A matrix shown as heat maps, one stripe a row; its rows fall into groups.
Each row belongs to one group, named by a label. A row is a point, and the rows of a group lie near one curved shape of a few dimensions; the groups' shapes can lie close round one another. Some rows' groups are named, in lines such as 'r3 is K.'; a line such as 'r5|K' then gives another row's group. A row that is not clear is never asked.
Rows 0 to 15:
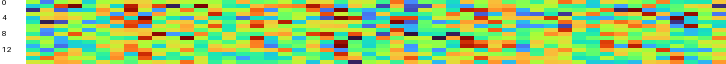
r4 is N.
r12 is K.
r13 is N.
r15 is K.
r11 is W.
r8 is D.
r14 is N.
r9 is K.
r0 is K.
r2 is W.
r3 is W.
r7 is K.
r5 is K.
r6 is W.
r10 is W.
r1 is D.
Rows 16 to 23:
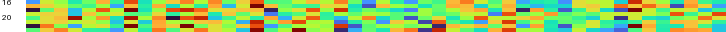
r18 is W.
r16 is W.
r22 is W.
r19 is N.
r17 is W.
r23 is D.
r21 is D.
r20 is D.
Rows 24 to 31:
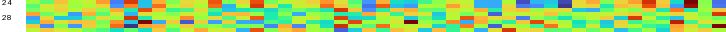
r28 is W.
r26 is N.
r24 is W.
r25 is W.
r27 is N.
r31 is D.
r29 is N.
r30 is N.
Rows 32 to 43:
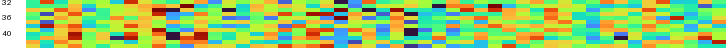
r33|K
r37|K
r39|D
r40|D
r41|D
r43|D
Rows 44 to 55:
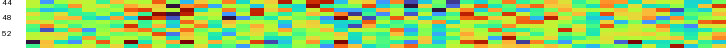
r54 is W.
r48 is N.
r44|D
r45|D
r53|N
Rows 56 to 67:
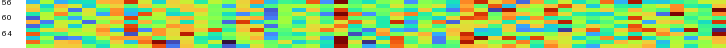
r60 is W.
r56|W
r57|K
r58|N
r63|W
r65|W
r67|N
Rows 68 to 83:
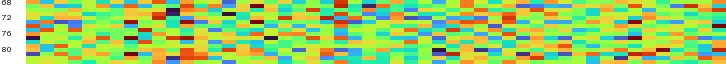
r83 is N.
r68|N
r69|W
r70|D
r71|N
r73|W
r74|N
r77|W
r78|N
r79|K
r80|K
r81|W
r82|D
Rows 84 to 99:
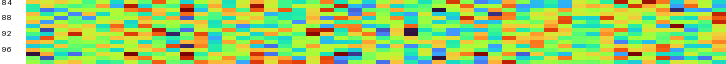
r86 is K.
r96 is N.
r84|W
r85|W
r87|N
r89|K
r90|N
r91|D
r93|N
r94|D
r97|W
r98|K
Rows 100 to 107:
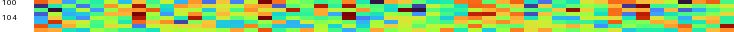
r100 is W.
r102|K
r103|W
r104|W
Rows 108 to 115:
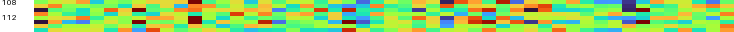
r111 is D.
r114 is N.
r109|D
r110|W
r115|N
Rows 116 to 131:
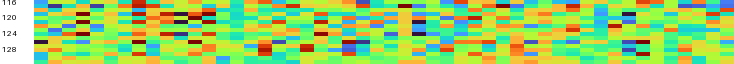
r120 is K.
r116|W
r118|K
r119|D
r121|D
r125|N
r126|W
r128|D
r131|N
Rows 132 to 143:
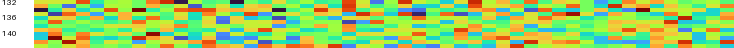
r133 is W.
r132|N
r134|W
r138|W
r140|N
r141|N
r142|K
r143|D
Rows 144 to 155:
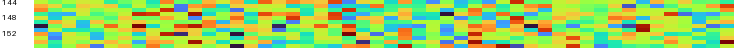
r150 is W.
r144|D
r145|D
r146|N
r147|K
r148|D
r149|N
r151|W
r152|N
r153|K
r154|K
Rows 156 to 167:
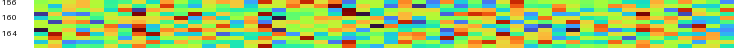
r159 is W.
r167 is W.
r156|D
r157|D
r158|N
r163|W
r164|N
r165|D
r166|W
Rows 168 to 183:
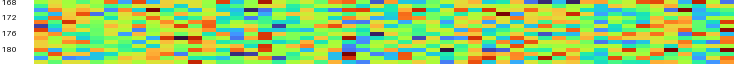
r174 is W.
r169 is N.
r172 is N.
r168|W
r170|N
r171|K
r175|K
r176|W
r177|N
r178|K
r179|D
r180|K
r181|N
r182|W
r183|K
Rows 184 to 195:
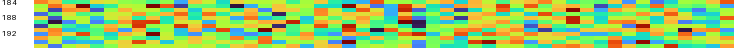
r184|D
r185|N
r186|K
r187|W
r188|K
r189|K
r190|W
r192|N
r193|D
